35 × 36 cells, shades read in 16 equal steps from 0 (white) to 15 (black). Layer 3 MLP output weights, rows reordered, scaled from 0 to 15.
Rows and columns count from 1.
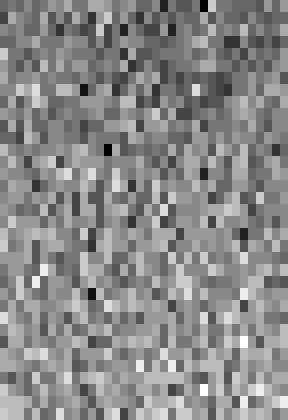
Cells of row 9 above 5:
28
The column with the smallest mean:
31
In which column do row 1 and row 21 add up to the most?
26
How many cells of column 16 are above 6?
19
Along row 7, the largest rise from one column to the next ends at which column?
21
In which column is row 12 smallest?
4
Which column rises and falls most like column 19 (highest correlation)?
35
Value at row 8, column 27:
10
